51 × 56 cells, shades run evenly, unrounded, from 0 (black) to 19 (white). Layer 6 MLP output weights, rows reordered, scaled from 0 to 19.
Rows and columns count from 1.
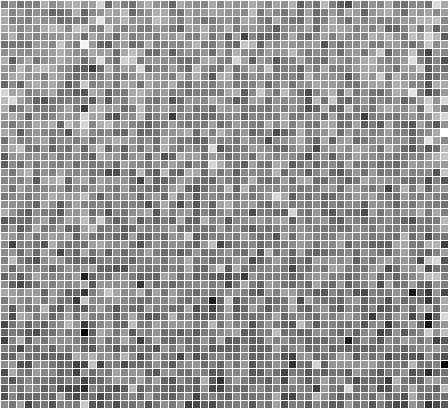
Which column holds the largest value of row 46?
40
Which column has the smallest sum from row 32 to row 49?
11
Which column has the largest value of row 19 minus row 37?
56
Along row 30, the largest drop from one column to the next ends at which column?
25
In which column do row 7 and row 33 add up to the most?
55
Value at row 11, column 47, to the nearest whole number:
12
